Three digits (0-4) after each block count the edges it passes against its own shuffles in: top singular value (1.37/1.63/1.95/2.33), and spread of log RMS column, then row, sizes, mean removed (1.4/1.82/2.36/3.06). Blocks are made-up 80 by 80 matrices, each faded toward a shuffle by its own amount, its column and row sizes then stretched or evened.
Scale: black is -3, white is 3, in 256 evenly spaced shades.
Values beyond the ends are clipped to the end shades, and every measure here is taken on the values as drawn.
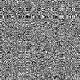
4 1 2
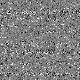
0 0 3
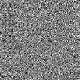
3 1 1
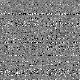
0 2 4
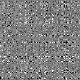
3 3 4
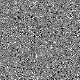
0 2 2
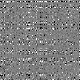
4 3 4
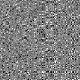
4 3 2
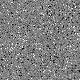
0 1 0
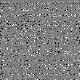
0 1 4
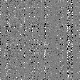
1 4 1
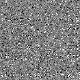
1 2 2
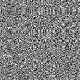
4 0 1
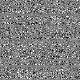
0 1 4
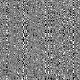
4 4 0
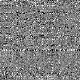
3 2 3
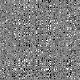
3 4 3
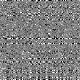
4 1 4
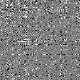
0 3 4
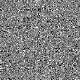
0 1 2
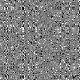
4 3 0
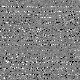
0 0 4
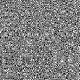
3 0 0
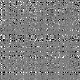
3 4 4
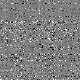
1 2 4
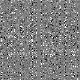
2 4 2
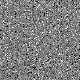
1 3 0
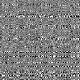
4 1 4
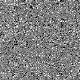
2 1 2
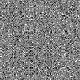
3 0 1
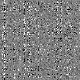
1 4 3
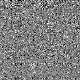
2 1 3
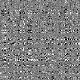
3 3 4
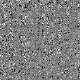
0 3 1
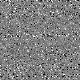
0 0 3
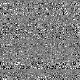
2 2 4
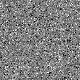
1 0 0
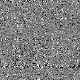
0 2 3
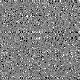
3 1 2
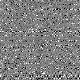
3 0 4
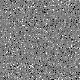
2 1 1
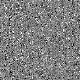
0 2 0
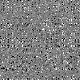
3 1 2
